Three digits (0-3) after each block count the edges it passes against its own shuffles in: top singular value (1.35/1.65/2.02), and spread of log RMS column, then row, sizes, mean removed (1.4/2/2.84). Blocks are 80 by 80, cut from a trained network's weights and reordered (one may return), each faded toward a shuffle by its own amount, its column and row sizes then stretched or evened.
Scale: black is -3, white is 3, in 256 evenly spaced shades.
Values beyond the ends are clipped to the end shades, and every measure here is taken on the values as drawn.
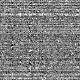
3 2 1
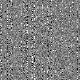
0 3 0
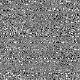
1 1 3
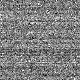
2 1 0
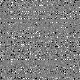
1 2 3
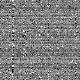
2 2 0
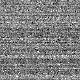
3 1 1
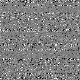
0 0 3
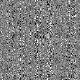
0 3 0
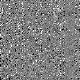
1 3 1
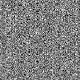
2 1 1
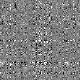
2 3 2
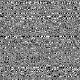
3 0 3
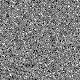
0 0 1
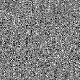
2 1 1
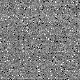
0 1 1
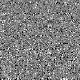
1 0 2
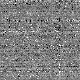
1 1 2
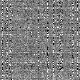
2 3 1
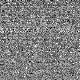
0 0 2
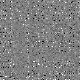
0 2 2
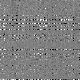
3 1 3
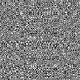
3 0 2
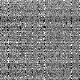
3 3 0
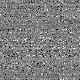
0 0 2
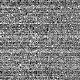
3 2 0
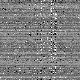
3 2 1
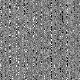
1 3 0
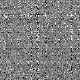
1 3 1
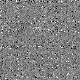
0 1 2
